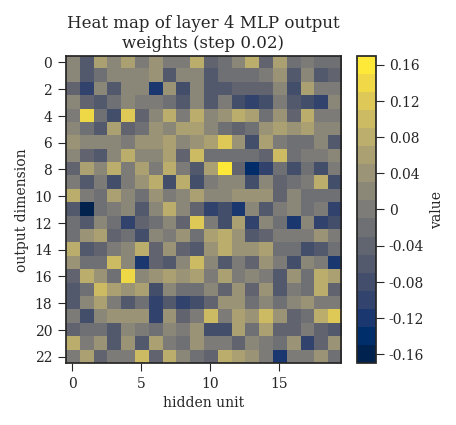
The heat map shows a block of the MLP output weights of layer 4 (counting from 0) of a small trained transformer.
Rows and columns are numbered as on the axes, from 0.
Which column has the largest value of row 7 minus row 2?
6
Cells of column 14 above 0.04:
4
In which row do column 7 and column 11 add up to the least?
15
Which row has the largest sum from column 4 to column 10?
16
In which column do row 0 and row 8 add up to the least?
14
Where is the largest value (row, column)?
8, 11
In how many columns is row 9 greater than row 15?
9
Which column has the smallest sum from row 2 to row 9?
13
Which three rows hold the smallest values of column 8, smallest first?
18, 2, 3
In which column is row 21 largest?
0
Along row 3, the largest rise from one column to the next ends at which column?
19
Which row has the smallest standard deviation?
10
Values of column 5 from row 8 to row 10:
0.06 0.04 -0.02
